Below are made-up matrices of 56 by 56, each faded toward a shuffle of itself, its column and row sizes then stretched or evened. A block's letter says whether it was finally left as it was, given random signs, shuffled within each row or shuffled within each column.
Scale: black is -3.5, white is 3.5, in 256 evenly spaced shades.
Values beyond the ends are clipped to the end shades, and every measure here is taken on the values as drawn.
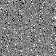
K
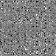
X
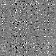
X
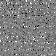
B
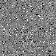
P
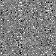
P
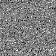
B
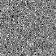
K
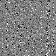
K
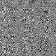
X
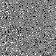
P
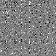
X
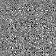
P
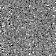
K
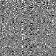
X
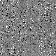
K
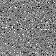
B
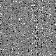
K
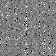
K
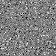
B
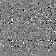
P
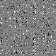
P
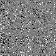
P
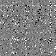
P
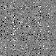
P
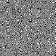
X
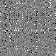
X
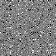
X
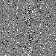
K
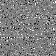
B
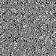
P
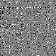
P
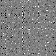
X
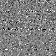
B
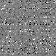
X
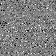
B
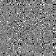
X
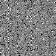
K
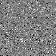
B
